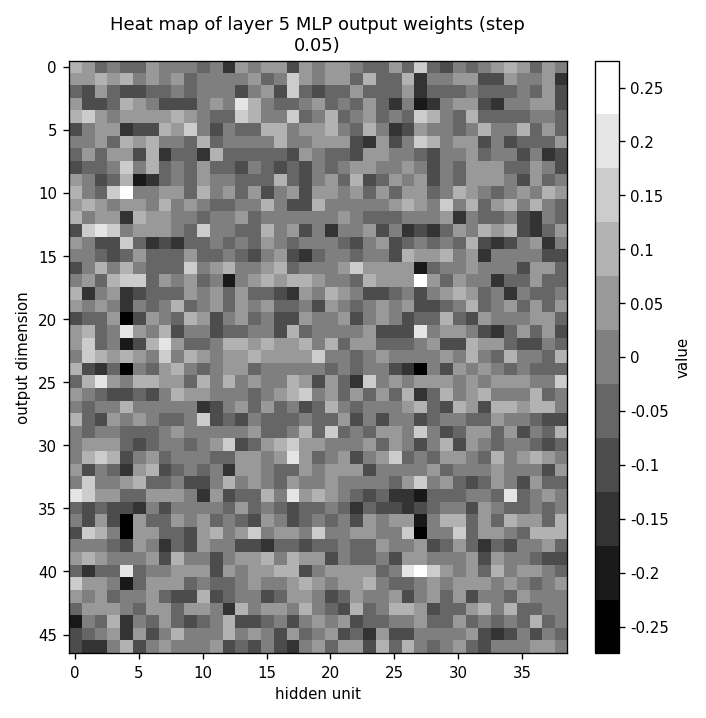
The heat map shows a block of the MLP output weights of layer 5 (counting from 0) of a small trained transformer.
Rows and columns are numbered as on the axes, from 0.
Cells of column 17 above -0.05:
28
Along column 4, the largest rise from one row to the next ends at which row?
21
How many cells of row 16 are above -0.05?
30
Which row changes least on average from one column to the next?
41
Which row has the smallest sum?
35
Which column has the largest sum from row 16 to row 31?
18
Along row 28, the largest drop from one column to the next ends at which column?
11
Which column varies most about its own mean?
4
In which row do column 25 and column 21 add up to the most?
31
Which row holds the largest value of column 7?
22
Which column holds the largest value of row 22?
7
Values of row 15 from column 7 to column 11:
-0.05 -0.05 0.05 -0.05 -0.05
